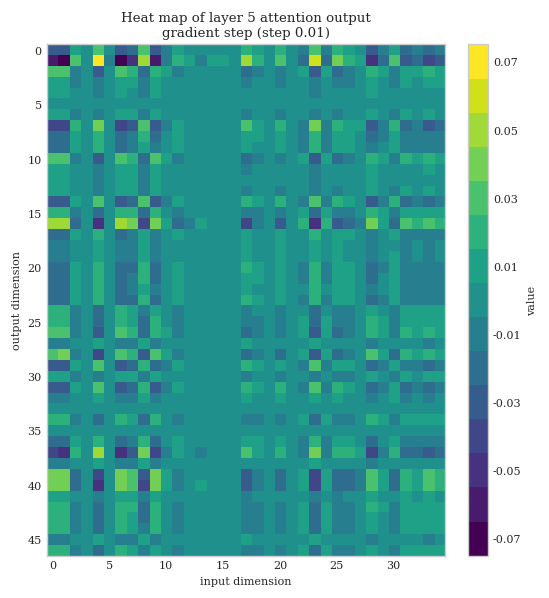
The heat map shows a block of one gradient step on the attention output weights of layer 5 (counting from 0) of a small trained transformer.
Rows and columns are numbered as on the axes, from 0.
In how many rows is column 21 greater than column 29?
10
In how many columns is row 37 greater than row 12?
12
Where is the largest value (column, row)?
4, 1
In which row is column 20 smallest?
16
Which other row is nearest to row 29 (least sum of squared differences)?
31
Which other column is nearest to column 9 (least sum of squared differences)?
28
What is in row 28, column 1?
0.04
